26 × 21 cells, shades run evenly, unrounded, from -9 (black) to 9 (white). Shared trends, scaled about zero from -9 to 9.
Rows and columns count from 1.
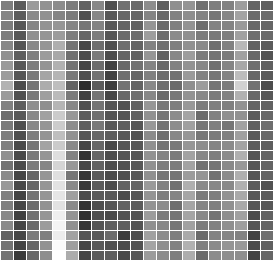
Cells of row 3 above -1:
13
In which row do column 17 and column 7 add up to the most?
3
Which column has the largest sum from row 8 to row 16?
5
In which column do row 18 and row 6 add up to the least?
7
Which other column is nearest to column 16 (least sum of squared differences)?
1
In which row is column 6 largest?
26
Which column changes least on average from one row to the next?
2
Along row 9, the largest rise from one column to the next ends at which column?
19
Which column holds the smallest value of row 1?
9
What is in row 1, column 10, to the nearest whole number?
-1
